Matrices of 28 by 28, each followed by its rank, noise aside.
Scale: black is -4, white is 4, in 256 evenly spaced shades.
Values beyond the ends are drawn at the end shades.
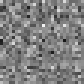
six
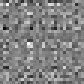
four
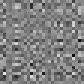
four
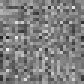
six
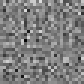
eight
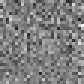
eight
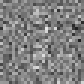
eight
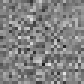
six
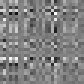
two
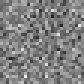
eight
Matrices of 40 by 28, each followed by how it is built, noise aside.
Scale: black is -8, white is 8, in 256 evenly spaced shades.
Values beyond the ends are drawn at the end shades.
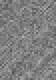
Hankel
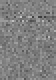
uneven rows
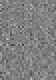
low rank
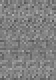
repeating columns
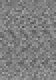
repeating columns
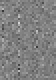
uneven columns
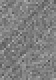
Hankel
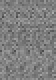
repeating columns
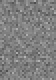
repeating columns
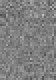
low rank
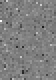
sparse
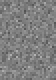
repeating columns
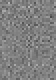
low rank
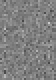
uneven columns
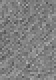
Hankel
